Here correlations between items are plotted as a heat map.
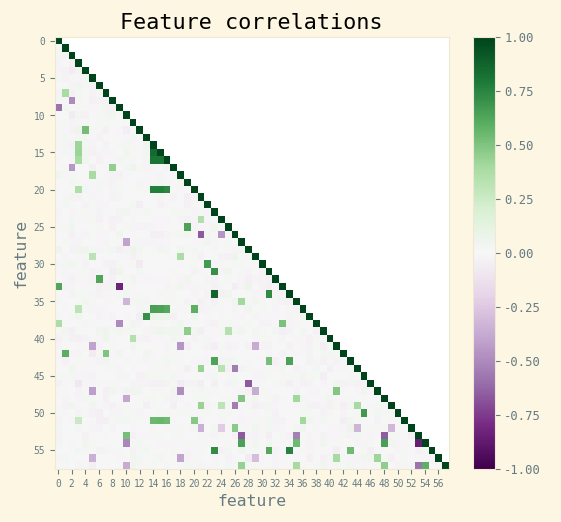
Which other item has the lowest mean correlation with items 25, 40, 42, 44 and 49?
26
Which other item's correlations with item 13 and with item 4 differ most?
37
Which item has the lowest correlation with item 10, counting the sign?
54
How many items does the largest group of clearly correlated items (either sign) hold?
7
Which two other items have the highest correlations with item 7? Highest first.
42, 1
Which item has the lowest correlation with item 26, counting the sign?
21
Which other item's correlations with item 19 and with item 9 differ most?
33
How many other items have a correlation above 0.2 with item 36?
6
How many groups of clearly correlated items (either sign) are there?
16
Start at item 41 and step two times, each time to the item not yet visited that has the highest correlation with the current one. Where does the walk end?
56
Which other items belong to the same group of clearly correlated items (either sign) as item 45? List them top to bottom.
50
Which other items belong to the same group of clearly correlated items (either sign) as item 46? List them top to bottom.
28
